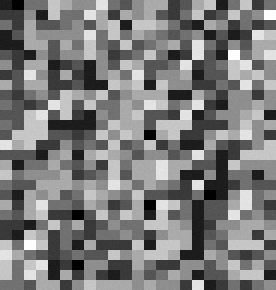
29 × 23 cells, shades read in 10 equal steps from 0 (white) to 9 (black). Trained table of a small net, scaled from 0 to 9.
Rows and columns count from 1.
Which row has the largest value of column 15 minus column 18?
1
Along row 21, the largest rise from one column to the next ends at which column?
13
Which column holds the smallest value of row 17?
14
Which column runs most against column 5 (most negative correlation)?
3
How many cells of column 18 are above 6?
9
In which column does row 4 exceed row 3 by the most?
18
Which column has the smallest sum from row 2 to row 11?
23
